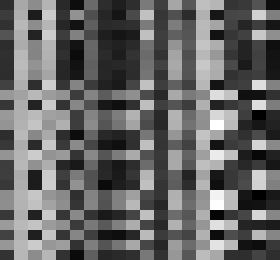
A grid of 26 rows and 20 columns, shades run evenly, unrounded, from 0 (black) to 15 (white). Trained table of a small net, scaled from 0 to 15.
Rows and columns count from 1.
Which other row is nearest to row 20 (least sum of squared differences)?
16
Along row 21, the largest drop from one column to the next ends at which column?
18
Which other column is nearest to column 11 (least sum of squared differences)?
19
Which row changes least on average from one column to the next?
10
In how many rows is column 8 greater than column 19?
8
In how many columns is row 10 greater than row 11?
11
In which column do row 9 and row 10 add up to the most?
4
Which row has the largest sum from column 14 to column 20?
13
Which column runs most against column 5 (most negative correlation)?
15
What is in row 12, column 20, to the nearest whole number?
2
